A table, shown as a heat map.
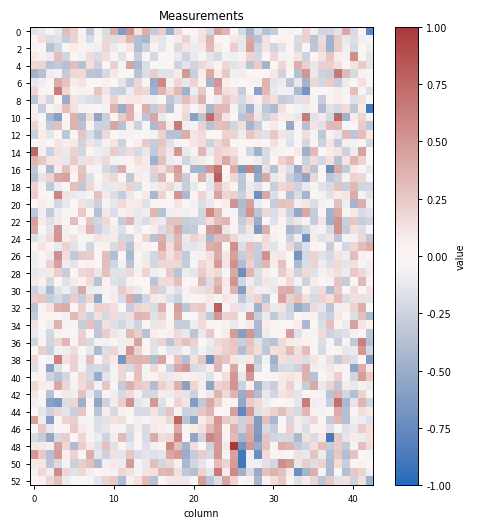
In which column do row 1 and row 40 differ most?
13
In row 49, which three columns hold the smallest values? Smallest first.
26, 28, 19
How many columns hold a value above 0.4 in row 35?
3
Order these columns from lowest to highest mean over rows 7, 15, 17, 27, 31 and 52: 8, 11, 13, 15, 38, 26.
15, 26, 11, 8, 38, 13
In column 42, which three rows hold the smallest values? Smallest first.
9, 0, 38
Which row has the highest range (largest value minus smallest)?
48
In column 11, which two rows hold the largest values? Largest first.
16, 47
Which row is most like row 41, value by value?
38
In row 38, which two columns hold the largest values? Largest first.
3, 16
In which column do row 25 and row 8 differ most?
4
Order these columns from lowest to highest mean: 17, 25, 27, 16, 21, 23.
17, 21, 16, 27, 25, 23
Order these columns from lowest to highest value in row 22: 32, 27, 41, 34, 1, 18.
41, 32, 34, 1, 27, 18
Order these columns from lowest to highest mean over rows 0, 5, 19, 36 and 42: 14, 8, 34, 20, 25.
8, 20, 14, 34, 25
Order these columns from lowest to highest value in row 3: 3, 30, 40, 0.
0, 30, 3, 40
